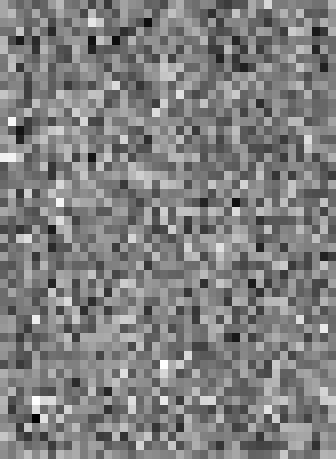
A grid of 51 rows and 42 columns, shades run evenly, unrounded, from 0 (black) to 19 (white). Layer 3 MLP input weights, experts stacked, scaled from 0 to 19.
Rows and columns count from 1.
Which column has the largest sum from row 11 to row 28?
8
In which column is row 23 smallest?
30
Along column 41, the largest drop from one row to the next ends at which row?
38
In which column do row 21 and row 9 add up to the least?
16
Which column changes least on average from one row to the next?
11
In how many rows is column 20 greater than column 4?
30
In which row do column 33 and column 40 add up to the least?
6
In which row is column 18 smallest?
10
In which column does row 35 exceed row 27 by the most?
22
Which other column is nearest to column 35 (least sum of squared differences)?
42
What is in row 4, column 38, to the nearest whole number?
14
